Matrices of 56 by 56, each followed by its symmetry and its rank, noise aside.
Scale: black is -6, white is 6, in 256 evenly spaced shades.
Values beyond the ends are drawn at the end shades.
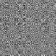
no symmetry, rank six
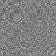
symmetric, rank six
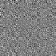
antisymmetric, rank six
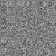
antisymmetric, rank six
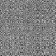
antisymmetric, rank six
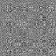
no symmetry, rank six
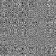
no symmetry, rank seven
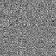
no symmetry, rank seven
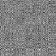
no symmetry, rank five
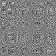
no symmetry, rank six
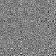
antisymmetric, rank six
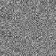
no symmetry, rank seven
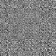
antisymmetric, rank six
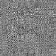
no symmetry, rank seven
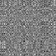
no symmetry, rank six
